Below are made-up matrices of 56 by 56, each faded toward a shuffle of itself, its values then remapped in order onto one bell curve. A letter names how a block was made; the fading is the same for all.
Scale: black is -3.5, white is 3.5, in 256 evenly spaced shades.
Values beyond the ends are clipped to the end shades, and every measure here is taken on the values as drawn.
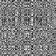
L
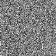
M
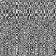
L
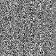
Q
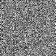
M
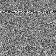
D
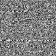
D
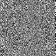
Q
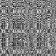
L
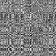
L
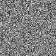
M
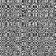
L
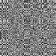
L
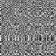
L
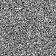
D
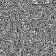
D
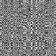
L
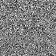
D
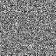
D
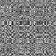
L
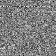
D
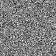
D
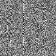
Q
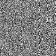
Q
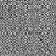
L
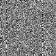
Q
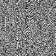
M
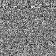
D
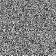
D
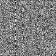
Q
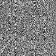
Q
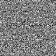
D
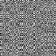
L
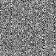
Q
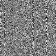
Q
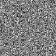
M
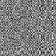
L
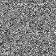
D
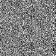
Q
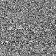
D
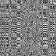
L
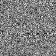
D
